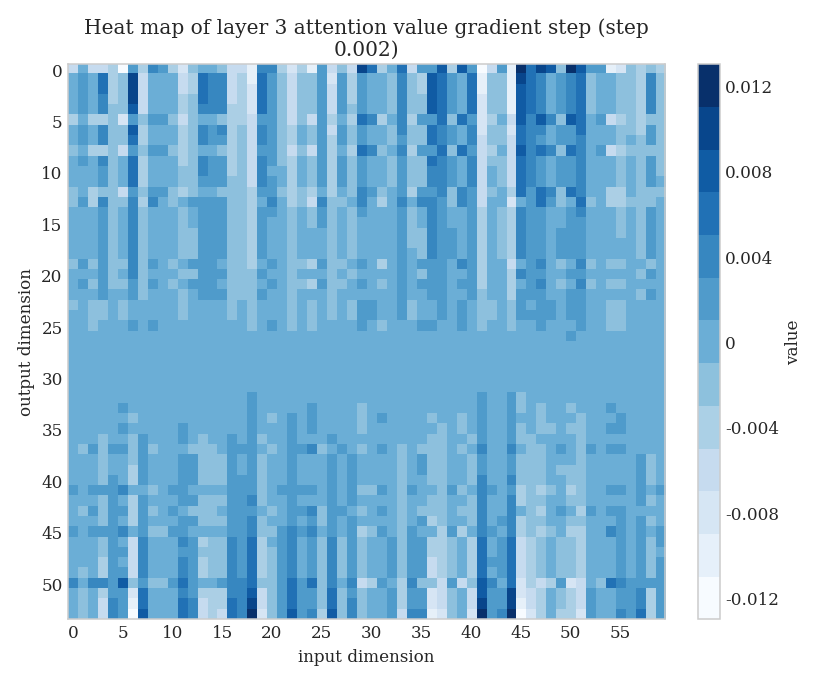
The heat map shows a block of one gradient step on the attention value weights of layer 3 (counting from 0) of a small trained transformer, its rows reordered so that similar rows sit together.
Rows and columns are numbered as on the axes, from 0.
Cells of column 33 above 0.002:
9
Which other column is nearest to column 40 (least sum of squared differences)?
19
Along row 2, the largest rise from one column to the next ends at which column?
45
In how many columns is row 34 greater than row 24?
17
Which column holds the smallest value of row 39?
6
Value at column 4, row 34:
0
